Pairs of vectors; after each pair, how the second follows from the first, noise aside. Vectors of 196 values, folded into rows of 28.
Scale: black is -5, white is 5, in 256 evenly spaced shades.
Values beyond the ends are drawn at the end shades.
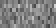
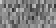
negated.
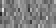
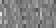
negated, partly zeroed.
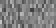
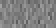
wrapped around, negated, shrunk.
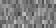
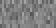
reversed, negated, shrunk.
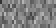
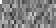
negated.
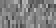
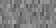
wrapped around, negated, shrunk.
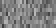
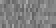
wrapped around, negated, shrunk.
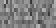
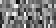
reversed, negated, scaled up.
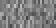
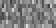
shuffled.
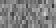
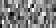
reversed, negated, scaled up.
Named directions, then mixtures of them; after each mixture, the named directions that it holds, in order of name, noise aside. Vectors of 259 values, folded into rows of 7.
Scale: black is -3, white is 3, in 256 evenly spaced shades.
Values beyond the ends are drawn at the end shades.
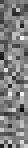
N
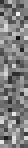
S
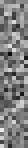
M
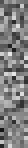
M.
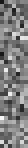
N, S.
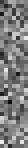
N, S.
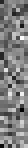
N.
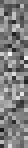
M.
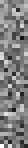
N.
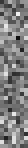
S.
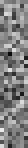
M.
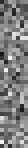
N, S.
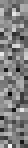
M, N.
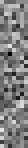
M.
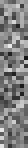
M.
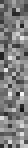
N.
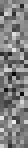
M, S.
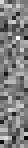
M, S.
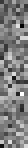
M, N.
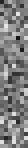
S.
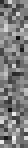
S.
